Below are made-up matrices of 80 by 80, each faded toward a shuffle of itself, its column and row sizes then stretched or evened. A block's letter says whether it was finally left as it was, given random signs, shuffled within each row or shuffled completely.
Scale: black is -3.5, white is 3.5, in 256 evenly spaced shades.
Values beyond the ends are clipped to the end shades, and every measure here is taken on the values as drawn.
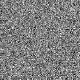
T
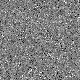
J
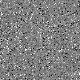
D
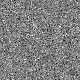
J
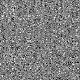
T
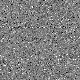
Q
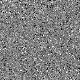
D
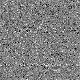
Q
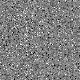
D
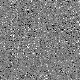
D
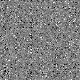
T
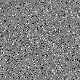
Q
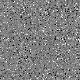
T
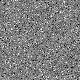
J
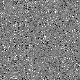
T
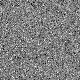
J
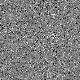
D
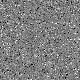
J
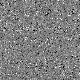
Q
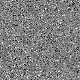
Q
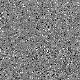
D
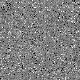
D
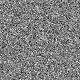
J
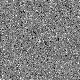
J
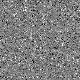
D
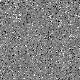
D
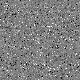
Q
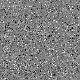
D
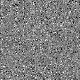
T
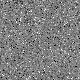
J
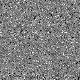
Q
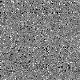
D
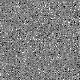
T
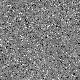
J
